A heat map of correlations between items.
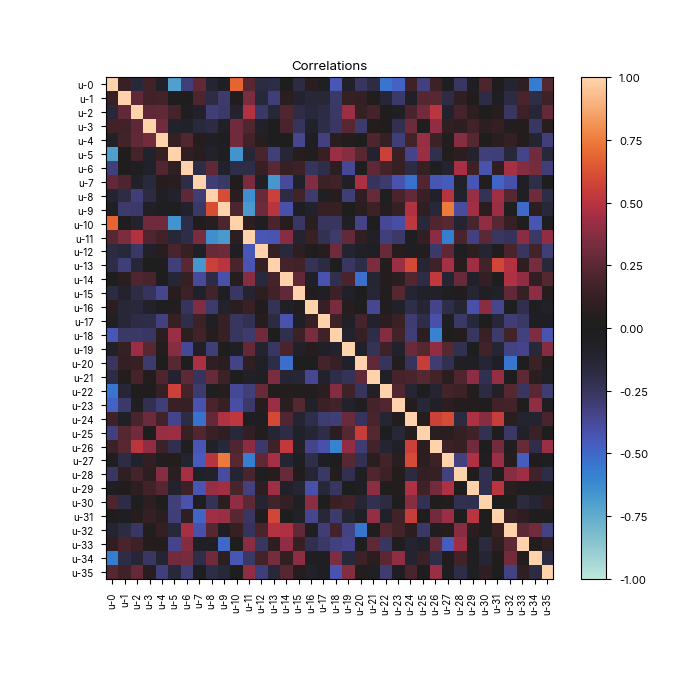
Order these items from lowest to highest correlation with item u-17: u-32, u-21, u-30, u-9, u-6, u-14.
u-14, u-32, u-6, u-21, u-30, u-9
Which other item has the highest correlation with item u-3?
u-26
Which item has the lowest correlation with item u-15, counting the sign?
u-4
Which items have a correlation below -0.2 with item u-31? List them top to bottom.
u-5, u-7, u-11, u-16, u-18
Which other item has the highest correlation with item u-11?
u-2
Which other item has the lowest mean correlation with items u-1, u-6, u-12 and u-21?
u-30
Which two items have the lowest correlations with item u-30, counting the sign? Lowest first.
u-6, u-5
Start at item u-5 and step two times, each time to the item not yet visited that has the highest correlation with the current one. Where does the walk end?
u-18
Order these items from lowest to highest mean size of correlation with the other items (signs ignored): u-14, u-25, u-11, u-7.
u-25, u-14, u-7, u-11
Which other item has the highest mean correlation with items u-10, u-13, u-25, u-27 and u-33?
u-24
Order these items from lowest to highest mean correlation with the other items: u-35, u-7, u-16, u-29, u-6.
u-7, u-16, u-35, u-6, u-29
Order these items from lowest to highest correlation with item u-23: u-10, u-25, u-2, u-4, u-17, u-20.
u-10, u-4, u-25, u-2, u-20, u-17
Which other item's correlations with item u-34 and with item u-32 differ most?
u-20
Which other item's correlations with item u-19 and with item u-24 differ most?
u-13
